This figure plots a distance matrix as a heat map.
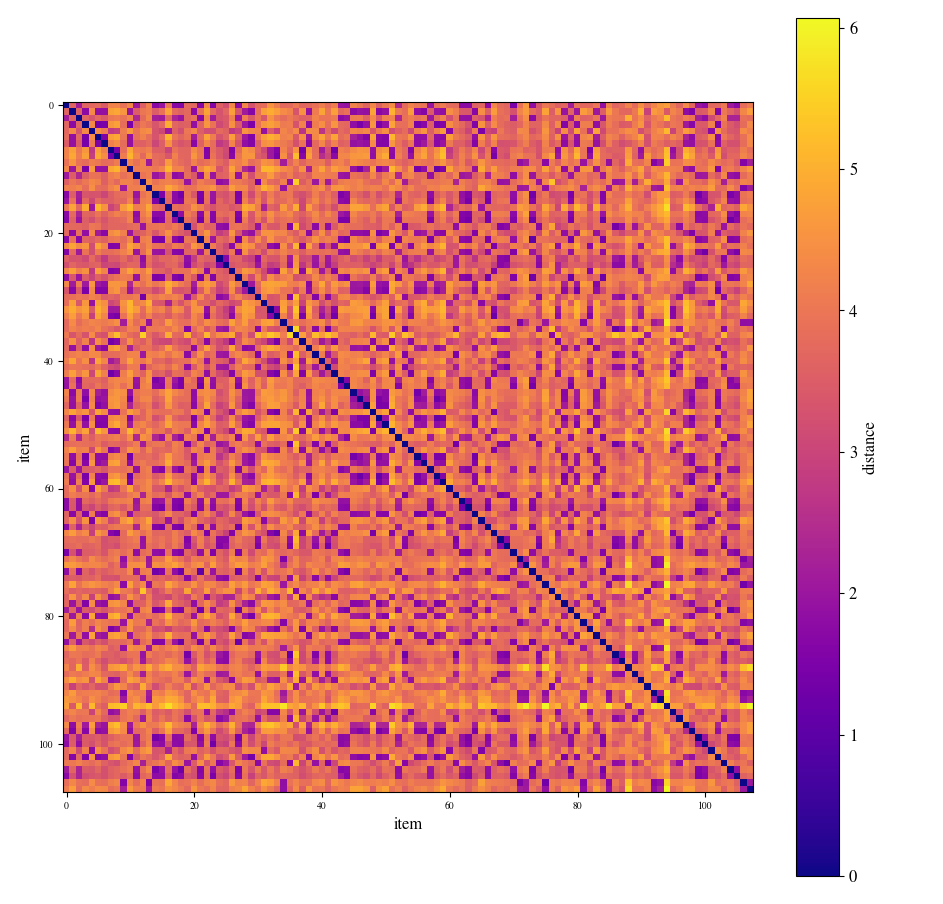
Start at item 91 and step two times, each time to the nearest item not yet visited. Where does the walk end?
36
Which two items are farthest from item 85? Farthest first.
94, 88
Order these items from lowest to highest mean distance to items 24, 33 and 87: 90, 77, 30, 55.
30, 77, 90, 55
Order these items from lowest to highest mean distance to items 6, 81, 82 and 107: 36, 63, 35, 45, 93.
93, 63, 35, 45, 36
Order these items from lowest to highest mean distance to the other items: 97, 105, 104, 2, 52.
105, 104, 2, 52, 97
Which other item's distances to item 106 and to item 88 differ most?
75
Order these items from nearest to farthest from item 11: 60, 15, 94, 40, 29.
15, 29, 60, 40, 94
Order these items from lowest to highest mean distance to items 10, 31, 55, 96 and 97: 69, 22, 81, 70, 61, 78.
78, 69, 61, 70, 22, 81
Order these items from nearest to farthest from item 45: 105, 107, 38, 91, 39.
38, 91, 105, 39, 107
